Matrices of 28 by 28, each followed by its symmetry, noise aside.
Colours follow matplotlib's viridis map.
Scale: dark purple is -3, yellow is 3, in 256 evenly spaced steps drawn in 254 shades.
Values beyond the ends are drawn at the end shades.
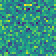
mirrored left to right.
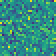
no symmetry.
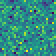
no symmetry.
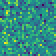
antisymmetric.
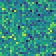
antisymmetric.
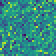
symmetric.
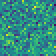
symmetric.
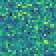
no symmetry.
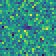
same after a half turn.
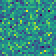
no symmetry.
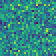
same after a half turn.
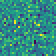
antisymmetric.
